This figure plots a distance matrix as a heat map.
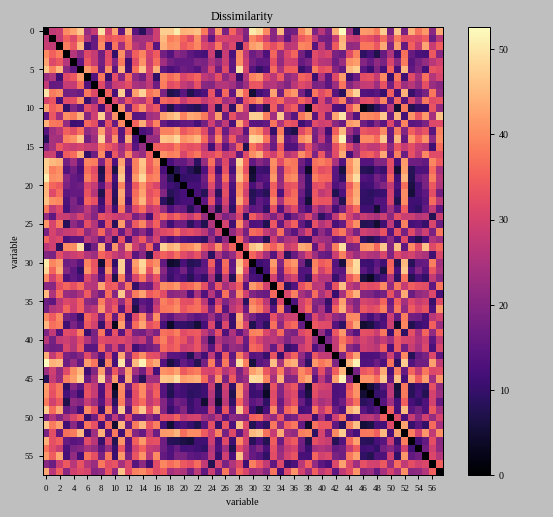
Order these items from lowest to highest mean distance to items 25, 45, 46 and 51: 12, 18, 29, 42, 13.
18, 42, 12, 29, 13
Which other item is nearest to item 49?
31
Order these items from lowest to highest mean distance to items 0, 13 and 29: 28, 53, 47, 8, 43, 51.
28, 47, 53, 51, 8, 43
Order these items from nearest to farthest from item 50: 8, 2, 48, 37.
2, 48, 37, 8
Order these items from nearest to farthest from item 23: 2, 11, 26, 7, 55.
55, 7, 26, 2, 11
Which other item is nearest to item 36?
13
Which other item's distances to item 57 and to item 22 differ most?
17
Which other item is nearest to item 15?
29
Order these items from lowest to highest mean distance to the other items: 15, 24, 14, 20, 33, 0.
20, 24, 15, 33, 14, 0
